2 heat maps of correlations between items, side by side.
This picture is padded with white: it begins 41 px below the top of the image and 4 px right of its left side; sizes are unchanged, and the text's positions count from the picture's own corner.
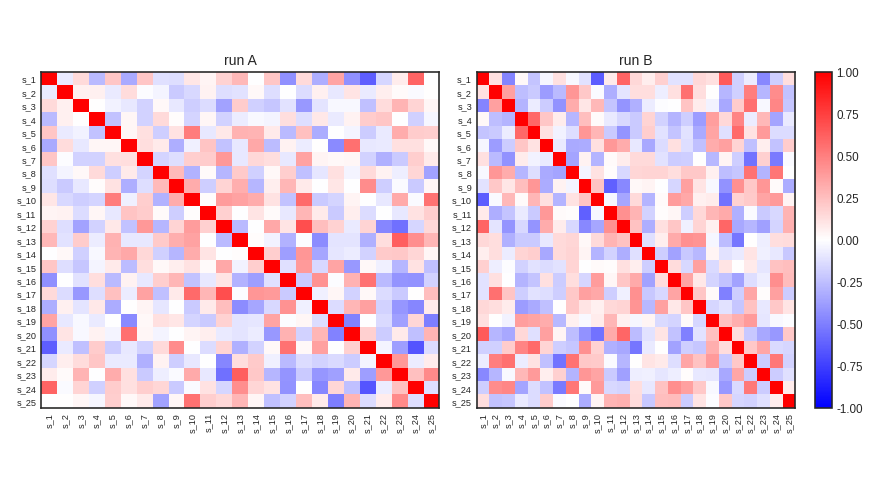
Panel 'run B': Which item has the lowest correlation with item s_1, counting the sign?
s_10
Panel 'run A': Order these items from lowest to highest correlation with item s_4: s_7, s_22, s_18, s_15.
s_7, s_15, s_18, s_22
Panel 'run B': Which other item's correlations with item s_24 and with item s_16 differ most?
s_22
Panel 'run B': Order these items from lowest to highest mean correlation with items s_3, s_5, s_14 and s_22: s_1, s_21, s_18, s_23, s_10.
s_1, s_18, s_23, s_10, s_21
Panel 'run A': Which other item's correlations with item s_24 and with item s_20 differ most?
s_1
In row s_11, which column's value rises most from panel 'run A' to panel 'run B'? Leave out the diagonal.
s_19
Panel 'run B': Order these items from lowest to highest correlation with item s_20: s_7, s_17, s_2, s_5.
s_17, s_2, s_5, s_7
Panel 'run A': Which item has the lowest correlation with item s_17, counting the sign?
s_3
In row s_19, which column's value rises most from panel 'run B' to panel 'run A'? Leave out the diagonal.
s_15
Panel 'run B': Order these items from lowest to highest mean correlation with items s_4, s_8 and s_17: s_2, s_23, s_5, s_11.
s_11, s_23, s_5, s_2
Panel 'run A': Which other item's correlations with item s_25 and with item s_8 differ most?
s_10
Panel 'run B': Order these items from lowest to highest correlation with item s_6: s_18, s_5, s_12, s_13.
s_18, s_13, s_5, s_12
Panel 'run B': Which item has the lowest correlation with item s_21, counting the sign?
s_13
